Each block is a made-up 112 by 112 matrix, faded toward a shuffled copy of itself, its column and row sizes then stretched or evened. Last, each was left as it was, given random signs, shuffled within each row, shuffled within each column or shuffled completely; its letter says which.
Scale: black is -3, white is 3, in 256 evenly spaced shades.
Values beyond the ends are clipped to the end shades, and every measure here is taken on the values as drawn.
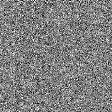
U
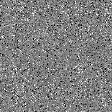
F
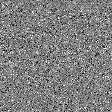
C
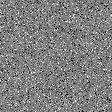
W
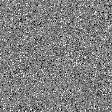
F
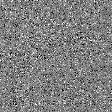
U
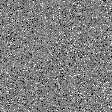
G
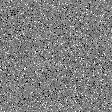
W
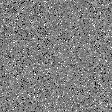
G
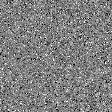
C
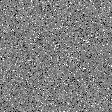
W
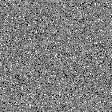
C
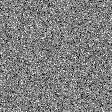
W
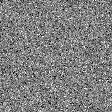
W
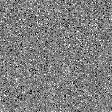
U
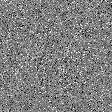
W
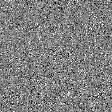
F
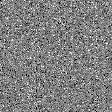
G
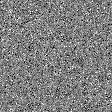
W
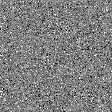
C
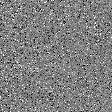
G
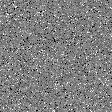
W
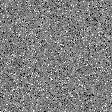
W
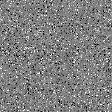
F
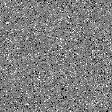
U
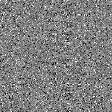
U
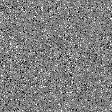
F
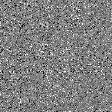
F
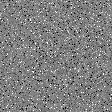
W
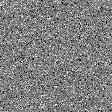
G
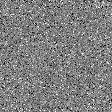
C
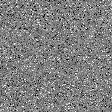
C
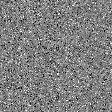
G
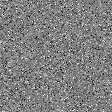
W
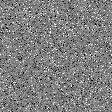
W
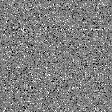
U
